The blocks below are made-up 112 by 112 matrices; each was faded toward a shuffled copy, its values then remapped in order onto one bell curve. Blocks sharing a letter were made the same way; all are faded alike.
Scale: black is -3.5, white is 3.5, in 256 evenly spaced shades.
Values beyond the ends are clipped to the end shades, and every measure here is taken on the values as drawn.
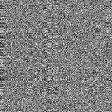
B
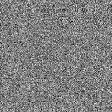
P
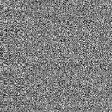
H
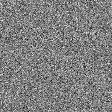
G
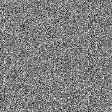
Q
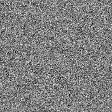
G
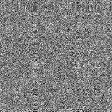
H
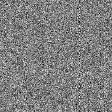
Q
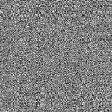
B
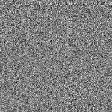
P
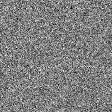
G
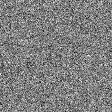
G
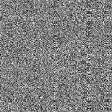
H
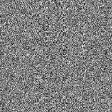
H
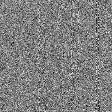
Q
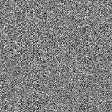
H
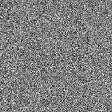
P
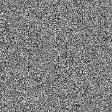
Q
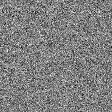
G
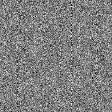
Q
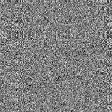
H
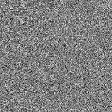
P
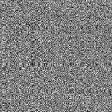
B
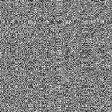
B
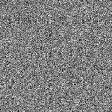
P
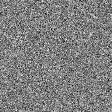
G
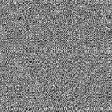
B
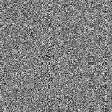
H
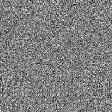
P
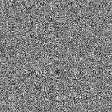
H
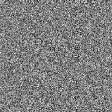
P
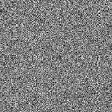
H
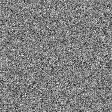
G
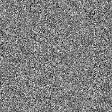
Q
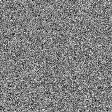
G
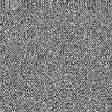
B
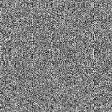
H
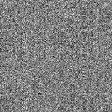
P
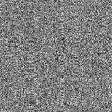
P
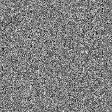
Q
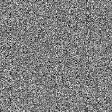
Q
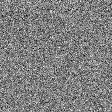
G
